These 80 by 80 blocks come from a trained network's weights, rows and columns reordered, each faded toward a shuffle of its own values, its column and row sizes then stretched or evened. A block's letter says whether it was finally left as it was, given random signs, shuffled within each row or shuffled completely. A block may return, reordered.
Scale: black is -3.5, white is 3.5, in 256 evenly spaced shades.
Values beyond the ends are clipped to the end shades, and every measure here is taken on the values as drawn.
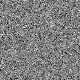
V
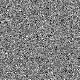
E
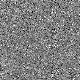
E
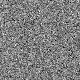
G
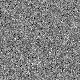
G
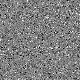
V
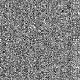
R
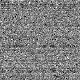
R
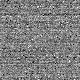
V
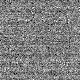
R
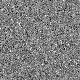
G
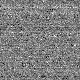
V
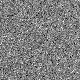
G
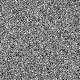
G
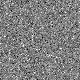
G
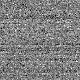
R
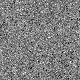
G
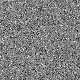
G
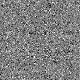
R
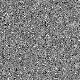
E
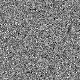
V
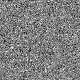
G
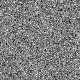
G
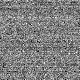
V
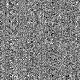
R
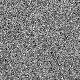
G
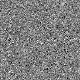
E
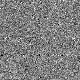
V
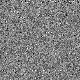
V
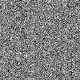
R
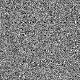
E
